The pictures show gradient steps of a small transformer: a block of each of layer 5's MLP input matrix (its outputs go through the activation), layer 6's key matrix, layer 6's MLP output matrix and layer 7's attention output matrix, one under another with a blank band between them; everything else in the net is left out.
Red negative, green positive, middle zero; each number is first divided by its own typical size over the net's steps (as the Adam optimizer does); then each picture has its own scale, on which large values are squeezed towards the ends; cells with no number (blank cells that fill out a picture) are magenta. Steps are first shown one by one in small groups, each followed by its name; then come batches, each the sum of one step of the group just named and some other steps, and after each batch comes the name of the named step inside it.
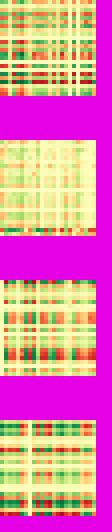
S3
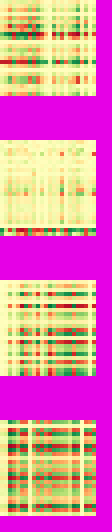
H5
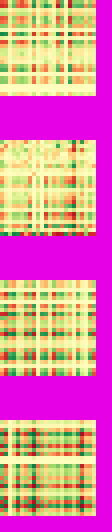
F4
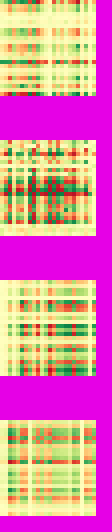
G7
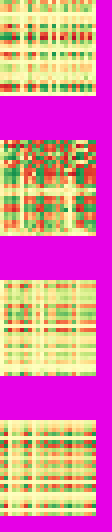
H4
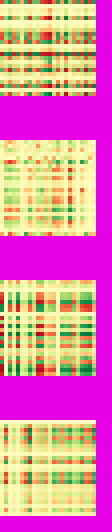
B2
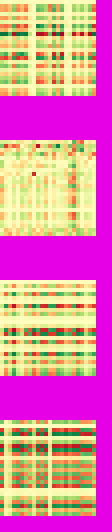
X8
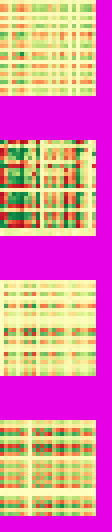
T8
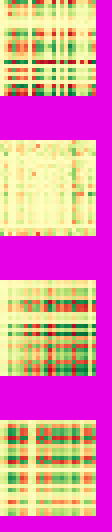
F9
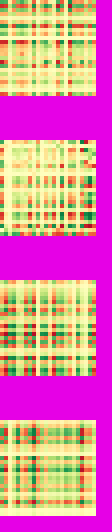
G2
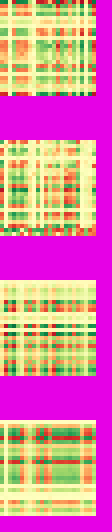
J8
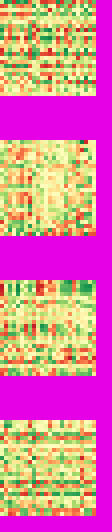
G2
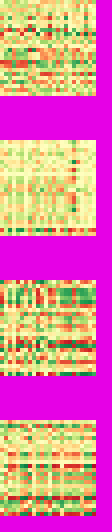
S3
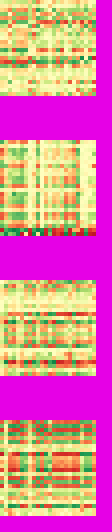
T8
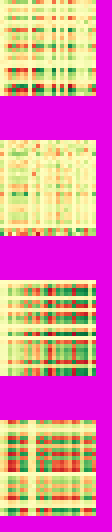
F9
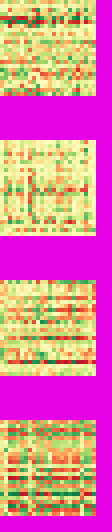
H5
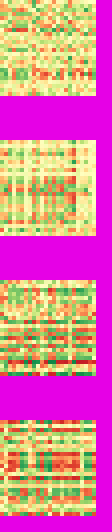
G7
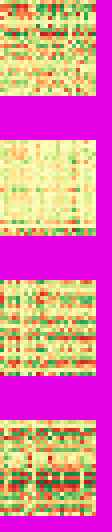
X8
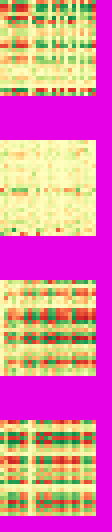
J8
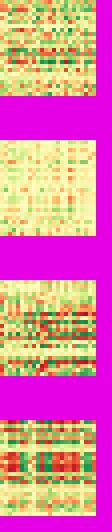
B2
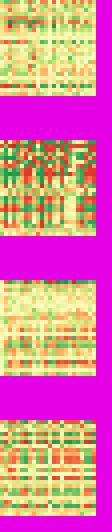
H4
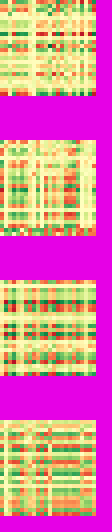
J8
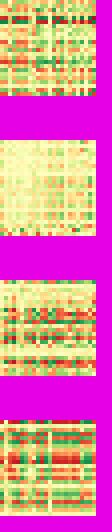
G2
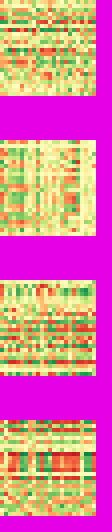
T8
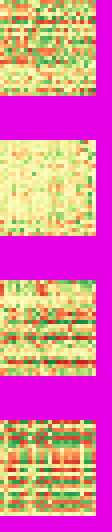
G2
